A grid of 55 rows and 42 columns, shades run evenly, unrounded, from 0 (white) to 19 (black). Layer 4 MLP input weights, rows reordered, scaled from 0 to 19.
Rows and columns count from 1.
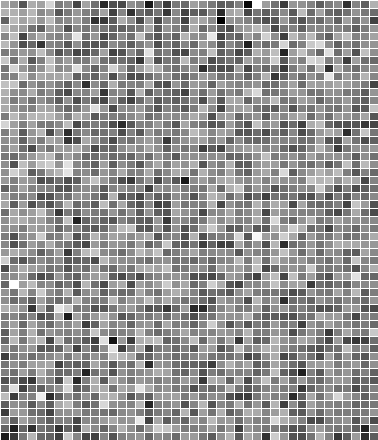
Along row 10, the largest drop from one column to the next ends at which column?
37
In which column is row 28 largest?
9
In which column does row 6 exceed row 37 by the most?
5
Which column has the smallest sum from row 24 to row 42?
31
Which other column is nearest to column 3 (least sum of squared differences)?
20
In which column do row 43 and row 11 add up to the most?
10
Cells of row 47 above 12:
6
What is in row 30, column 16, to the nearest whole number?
7
